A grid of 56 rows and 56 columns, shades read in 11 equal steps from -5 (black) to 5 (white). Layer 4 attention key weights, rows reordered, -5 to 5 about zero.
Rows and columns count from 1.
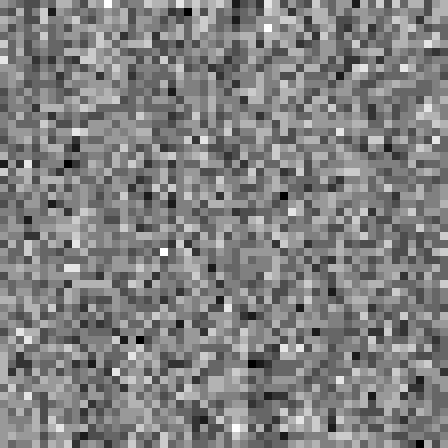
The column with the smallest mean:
22
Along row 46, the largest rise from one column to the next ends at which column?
13
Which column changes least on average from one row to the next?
41
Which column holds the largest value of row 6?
54
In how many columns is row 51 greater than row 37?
27
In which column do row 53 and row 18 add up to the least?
25
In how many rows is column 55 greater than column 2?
20
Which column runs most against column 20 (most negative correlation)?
32
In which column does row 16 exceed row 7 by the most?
55
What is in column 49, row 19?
-4
